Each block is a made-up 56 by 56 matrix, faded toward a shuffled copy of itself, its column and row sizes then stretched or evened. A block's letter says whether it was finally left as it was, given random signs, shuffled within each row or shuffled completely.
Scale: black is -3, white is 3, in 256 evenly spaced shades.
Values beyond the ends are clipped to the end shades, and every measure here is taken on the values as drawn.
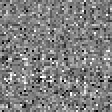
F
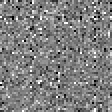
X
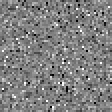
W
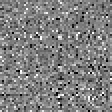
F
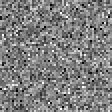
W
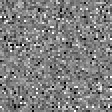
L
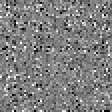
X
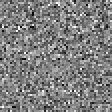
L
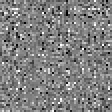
X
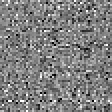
F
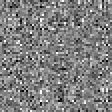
F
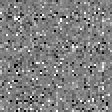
X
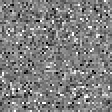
L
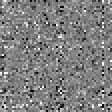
X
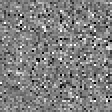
X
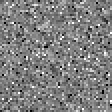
W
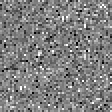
W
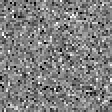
W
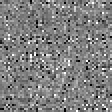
F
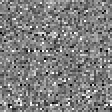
L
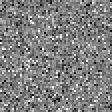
W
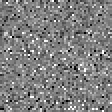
L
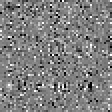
F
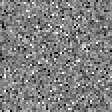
W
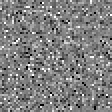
L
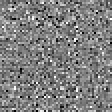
F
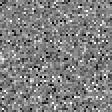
L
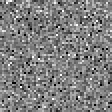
W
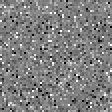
W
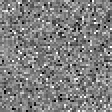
W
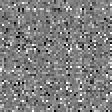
F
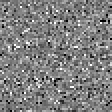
L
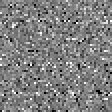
L
